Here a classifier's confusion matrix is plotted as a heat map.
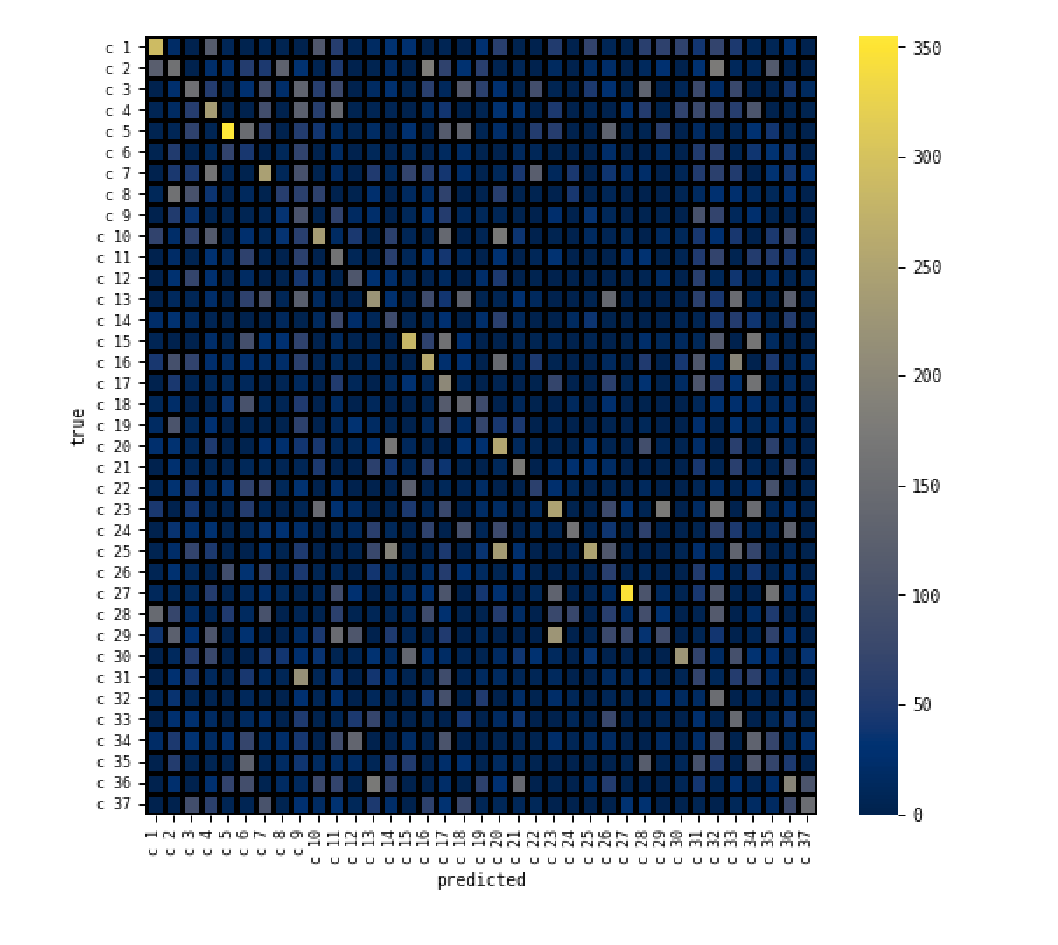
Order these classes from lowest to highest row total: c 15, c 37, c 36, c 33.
c 33, c 37, c 15, c 36
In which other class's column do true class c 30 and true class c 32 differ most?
c 15
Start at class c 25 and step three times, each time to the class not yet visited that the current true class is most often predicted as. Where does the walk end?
c 11
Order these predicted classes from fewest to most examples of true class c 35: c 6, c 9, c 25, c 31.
c 25, c 9, c 31, c 6
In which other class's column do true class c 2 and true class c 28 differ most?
c 8
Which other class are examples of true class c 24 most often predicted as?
c 36
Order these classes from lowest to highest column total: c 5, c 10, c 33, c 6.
c 5, c 10, c 6, c 33
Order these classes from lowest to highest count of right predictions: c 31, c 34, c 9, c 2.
c 31, c 9, c 34, c 2
